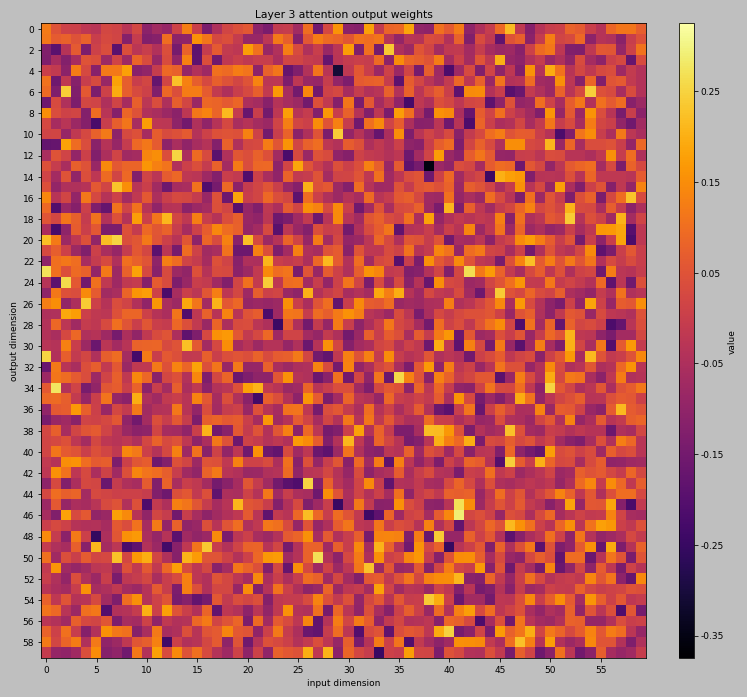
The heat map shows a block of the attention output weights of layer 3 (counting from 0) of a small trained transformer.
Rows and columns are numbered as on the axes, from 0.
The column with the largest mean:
50
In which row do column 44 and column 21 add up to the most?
34
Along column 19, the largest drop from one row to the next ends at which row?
17
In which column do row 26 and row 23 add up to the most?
0
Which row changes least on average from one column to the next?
42
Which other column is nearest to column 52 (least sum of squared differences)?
18
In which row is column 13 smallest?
48
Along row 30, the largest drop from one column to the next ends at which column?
56
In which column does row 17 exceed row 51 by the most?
52
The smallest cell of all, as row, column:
13, 38
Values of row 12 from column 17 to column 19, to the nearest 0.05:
-0.2 -0.05 0.05
